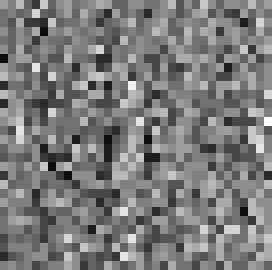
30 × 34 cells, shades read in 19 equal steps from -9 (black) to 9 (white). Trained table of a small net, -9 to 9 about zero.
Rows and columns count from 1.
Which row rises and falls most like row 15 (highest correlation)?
16
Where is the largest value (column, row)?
34, 14
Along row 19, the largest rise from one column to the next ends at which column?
8
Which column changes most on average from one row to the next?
1
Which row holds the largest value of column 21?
13
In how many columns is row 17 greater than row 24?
15
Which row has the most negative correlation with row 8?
30
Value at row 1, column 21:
1
